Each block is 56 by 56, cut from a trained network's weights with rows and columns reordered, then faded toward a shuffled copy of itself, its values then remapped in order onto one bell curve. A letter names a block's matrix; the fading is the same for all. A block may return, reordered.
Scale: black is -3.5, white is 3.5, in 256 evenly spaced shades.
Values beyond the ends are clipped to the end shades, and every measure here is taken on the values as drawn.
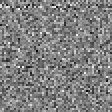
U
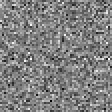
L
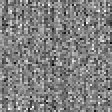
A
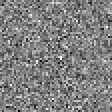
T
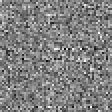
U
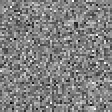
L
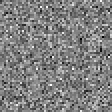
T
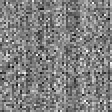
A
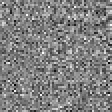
L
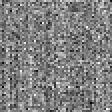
A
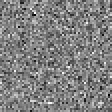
T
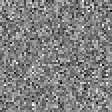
T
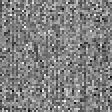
A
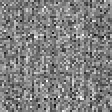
A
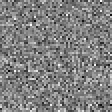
U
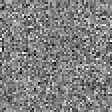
T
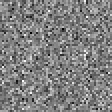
T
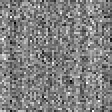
A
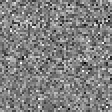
U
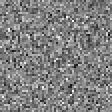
T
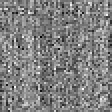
A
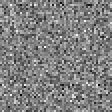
U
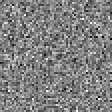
T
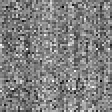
A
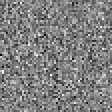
T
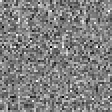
U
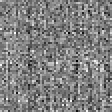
A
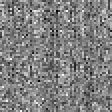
A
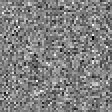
L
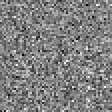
T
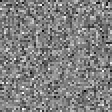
T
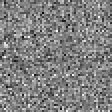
U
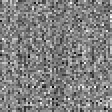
A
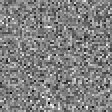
T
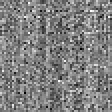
A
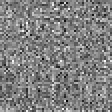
L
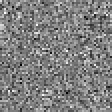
T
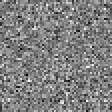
T
